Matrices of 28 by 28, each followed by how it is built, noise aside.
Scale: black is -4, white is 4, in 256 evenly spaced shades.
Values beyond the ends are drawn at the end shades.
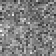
smooth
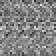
repeating columns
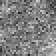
smooth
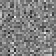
low rank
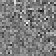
upper triangular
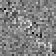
banded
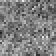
smooth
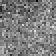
smooth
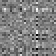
low rank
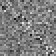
banded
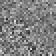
lower triangular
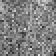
smooth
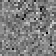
upper triangular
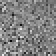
lower triangular
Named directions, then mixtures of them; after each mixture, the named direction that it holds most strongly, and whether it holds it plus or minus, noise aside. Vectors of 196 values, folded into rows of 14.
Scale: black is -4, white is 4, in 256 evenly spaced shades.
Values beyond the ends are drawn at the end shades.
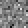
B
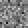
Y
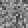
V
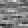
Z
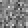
B, minus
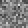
V, plus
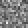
Y, minus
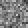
V, plus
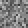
V, minus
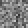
V, plus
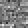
Z, minus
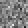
B, minus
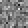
B, minus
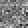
Y, minus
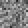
V, plus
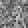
V, minus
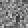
V, plus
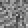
V, plus
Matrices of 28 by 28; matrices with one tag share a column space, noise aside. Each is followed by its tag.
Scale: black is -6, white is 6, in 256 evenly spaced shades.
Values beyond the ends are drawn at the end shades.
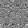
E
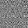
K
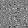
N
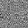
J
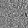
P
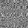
P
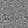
J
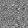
N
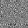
E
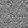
K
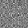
P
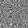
E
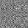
N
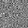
P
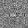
P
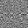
J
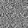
P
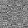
N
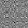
K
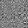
J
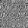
P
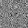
P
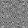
K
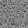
E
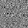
P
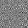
N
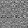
K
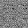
N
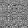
N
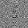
K
